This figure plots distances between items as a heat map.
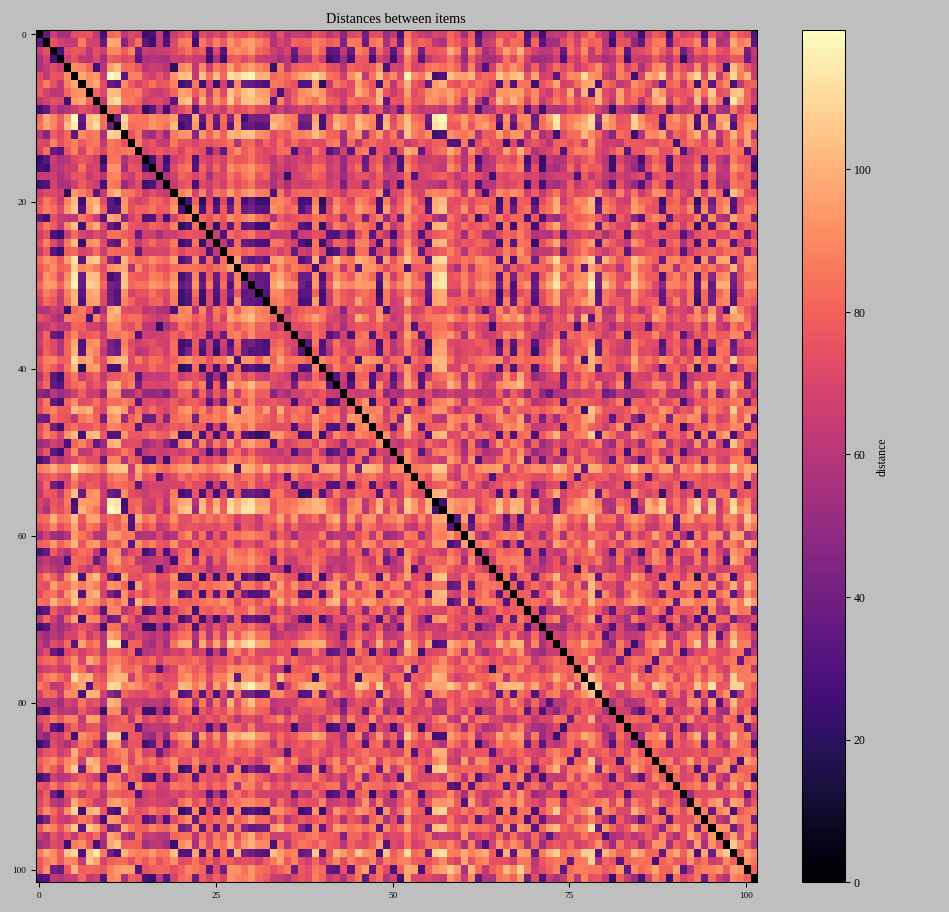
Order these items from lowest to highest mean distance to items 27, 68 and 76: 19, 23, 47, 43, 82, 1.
23, 43, 82, 1, 19, 47
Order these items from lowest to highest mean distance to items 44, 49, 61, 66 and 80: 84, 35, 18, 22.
18, 22, 35, 84
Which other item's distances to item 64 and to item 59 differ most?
76
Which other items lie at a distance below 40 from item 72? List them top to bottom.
43, 80, 96
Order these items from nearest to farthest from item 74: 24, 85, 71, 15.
24, 71, 15, 85
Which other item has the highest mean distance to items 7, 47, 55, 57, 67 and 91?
52
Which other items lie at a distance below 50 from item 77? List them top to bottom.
28, 39, 45, 52
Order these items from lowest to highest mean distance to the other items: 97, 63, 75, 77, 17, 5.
17, 63, 97, 75, 77, 5
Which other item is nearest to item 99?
87
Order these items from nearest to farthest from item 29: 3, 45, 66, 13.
3, 13, 66, 45
